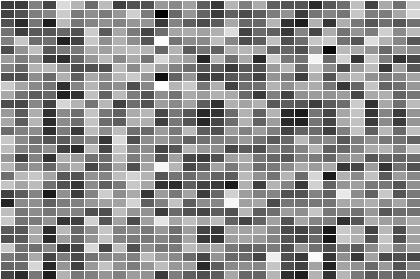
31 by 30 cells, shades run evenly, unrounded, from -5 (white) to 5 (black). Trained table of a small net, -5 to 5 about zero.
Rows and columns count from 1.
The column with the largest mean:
4
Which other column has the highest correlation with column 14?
28
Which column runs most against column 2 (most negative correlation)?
5
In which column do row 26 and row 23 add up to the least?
17
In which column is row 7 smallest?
23
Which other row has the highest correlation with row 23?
6
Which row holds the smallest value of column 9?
16
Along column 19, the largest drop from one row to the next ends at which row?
12
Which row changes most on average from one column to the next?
7
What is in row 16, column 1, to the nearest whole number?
-3
